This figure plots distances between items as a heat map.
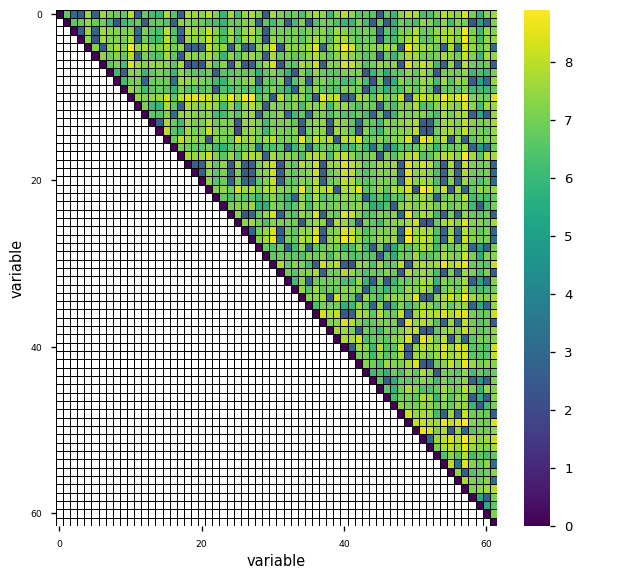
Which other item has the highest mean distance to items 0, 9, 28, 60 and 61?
57
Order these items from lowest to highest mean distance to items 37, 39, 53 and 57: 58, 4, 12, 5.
4, 58, 12, 5
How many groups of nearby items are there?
8
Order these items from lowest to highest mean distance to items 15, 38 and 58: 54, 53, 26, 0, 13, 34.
13, 34, 53, 0, 26, 54
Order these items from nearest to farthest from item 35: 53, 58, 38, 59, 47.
58, 59, 47, 53, 38
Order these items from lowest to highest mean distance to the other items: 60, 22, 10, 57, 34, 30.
60, 22, 34, 30, 10, 57
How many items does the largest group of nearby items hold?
14
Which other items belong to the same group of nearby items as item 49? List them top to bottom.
10, 30, 36, 40, 41
